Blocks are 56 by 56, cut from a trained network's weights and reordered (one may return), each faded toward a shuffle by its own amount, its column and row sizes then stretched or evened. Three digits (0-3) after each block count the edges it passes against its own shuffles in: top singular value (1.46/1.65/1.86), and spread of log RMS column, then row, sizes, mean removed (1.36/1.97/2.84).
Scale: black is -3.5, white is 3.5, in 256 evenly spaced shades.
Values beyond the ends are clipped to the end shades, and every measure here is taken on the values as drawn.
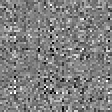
1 2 2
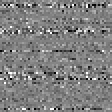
0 0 3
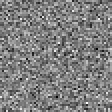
2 0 1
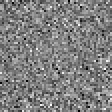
0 0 1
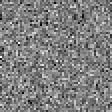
0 1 0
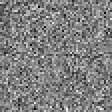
1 0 0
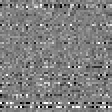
3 1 3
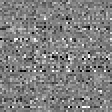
1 1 3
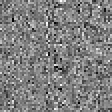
1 2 0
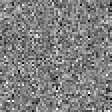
0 2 0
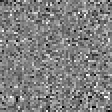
0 1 2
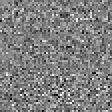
2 0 2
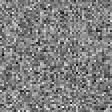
2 0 1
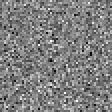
0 1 0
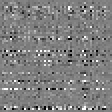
2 2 3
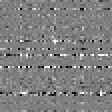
3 1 3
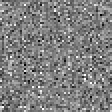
0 2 1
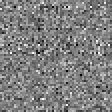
0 1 2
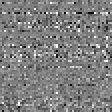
1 1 3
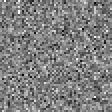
0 1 0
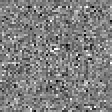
0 1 2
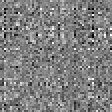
3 2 2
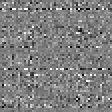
1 1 3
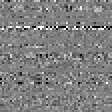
3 0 3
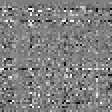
0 2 3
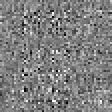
2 2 2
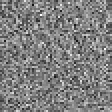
2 0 0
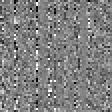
0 3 0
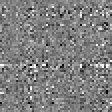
1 2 2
